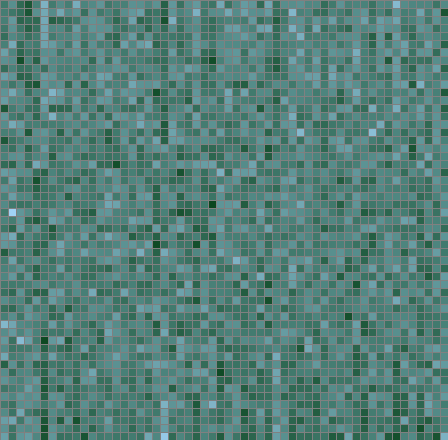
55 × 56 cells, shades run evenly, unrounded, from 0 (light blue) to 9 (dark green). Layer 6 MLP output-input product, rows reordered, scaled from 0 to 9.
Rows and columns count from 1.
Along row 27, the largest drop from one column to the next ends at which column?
2
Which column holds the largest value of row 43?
6
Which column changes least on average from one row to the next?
39
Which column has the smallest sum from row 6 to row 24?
50
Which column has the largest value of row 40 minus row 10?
44
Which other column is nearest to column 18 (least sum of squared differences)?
16
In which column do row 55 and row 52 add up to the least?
21
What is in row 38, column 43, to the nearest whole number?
6
